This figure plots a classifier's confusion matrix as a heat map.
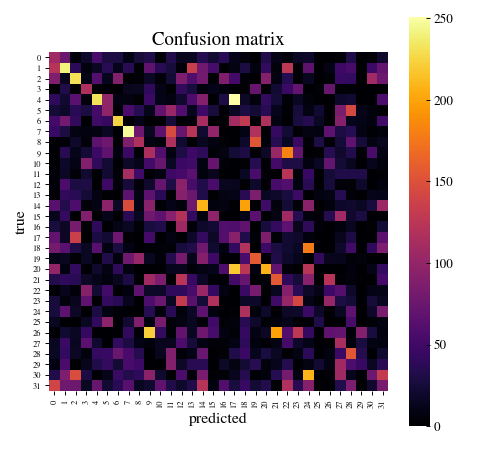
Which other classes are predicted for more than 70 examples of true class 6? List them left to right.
1, 14, 17, 18, 20, 27
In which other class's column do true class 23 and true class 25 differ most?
12
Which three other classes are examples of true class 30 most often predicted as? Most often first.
24, 2, 31
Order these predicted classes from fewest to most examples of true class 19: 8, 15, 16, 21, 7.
16, 21, 15, 7, 8
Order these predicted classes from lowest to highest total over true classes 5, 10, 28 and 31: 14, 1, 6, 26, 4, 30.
30, 26, 6, 1, 4, 14
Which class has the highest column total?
14
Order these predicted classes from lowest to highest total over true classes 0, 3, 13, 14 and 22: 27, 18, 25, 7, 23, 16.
25, 16, 27, 23, 7, 18
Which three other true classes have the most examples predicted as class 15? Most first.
23, 7, 10
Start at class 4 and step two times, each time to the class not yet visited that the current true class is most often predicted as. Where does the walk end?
2
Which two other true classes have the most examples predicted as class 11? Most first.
7, 8
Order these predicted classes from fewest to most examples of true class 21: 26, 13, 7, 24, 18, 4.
4, 7, 13, 18, 24, 26
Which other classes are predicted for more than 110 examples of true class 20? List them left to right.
17, 18, 24
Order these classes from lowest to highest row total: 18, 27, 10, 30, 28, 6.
27, 10, 28, 18, 6, 30
